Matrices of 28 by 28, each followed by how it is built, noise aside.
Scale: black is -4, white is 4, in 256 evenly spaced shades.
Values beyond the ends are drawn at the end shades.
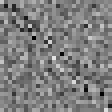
banded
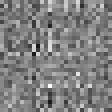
low rank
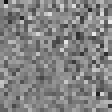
upper triangular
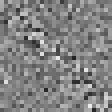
banded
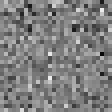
low rank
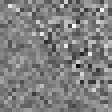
upper triangular
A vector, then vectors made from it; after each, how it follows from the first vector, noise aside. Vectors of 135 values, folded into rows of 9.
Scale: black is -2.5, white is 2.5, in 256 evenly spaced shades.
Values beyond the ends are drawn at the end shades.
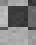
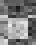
reversed, negated.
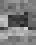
partly zeroed.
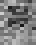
partly zeroed.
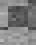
shrunk.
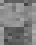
wrapped around, shrunk.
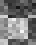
reversed, negated.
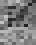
partly zeroed.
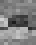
partly zeroed.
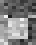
reversed, negated.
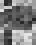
wrapped around, negated.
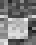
reversed, negated.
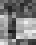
wrapped around, negated.
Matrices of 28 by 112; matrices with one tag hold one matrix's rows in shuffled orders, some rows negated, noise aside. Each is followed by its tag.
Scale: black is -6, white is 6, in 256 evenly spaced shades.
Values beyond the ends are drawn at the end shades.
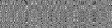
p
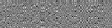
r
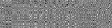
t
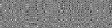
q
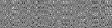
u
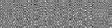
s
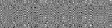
s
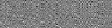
r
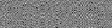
r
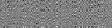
r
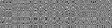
t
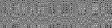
u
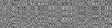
u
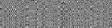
q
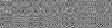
t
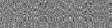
s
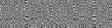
p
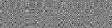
q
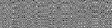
u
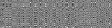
t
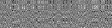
u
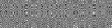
p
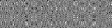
p
